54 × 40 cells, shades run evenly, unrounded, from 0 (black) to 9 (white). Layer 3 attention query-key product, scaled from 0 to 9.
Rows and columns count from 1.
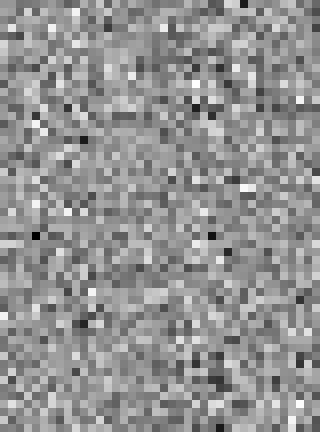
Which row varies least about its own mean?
28
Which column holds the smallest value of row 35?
12
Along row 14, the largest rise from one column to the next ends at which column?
10
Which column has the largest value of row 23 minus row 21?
5
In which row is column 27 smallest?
30
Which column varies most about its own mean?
25
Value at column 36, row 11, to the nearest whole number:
8
